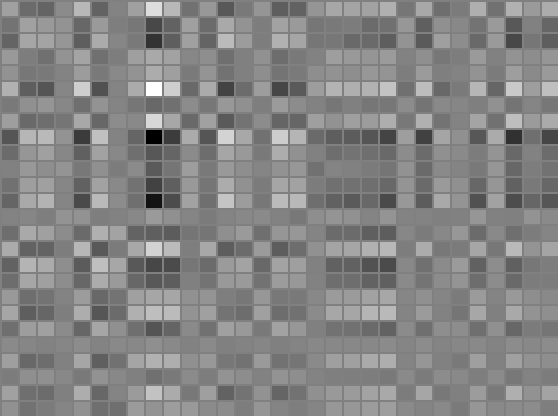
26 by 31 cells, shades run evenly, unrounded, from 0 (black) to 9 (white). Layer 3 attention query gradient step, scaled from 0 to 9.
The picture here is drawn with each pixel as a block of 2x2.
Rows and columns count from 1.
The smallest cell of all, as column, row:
9, 9
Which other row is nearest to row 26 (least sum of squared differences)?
19
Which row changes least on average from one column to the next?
22
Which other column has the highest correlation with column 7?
26
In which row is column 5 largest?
6
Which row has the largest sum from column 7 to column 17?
20
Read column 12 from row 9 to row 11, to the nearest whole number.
3 4 4
